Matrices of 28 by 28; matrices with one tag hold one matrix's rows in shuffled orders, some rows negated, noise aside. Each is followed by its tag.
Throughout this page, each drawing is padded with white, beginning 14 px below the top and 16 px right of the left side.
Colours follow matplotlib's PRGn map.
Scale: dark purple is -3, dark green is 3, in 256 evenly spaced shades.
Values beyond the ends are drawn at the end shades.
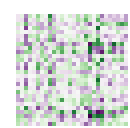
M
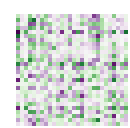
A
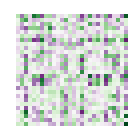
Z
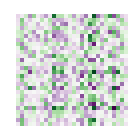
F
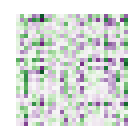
Z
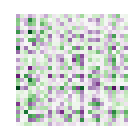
A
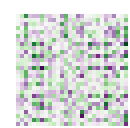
Z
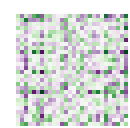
Z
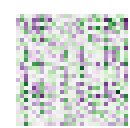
Z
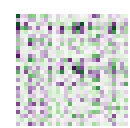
A
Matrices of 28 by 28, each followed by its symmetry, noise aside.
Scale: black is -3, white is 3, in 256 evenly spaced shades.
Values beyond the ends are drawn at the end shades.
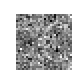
mirrored top to bottom.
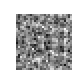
mirrored top to bottom.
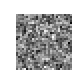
antisymmetric.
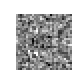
mirrored top to bottom.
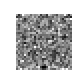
mirrored left to right.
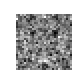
mirrored left to right.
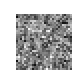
no symmetry.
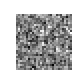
antisymmetric.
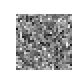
no symmetry.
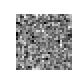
antisymmetric.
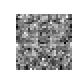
mirrored left to right.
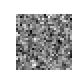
no symmetry.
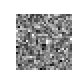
antisymmetric.
